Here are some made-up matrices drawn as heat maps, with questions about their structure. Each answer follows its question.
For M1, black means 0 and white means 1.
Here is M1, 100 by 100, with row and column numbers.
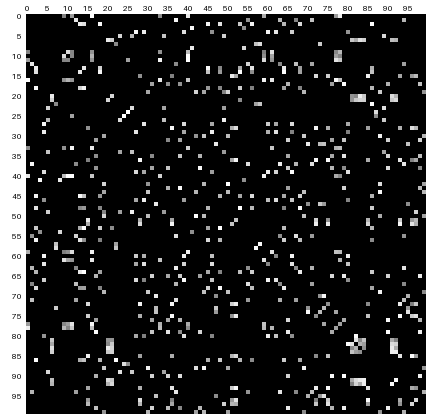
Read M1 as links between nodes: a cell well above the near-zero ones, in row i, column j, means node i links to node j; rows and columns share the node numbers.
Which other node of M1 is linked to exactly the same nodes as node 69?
node 42
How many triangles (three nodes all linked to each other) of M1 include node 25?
1
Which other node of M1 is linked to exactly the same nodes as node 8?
node 3
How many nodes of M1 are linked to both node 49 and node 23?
3
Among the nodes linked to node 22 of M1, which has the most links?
node 86
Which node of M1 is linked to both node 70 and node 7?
node 73
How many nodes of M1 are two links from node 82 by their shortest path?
9
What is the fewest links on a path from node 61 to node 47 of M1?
4
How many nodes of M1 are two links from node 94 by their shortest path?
7
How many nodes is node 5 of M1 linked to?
5
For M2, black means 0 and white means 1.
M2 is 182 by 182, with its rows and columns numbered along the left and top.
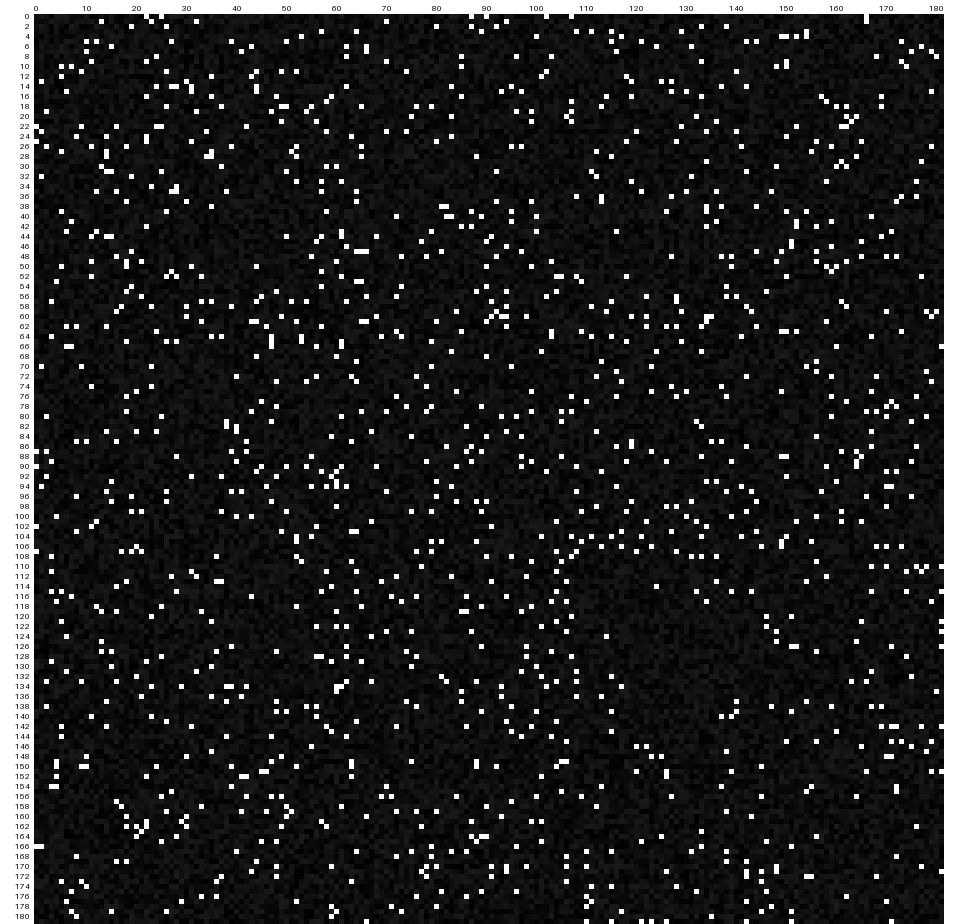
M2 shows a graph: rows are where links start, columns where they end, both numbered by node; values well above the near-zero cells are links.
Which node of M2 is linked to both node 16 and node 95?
node 157
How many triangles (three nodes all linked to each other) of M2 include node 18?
5
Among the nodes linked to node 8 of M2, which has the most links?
node 62
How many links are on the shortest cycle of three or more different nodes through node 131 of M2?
4
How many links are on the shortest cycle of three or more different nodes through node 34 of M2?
6
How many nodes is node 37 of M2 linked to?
7
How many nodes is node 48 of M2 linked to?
11
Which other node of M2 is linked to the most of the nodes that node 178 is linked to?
node 170
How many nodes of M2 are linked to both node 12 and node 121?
2
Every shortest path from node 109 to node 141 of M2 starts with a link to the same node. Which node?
node 53
